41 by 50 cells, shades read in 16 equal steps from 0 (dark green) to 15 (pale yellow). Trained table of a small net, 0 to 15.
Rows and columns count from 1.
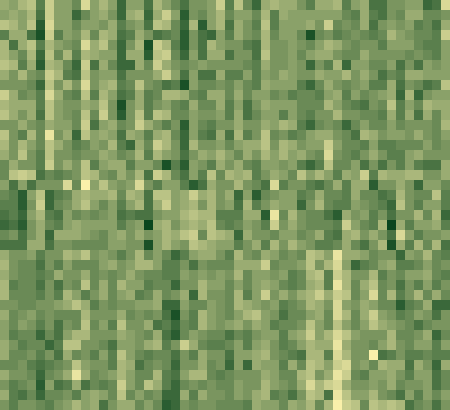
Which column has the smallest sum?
5
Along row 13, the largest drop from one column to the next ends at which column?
11
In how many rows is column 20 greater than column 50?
10
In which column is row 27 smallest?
40
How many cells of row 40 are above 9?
7
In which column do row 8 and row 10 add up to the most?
6
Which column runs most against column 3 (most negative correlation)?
21
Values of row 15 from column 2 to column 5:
7 10 8 6
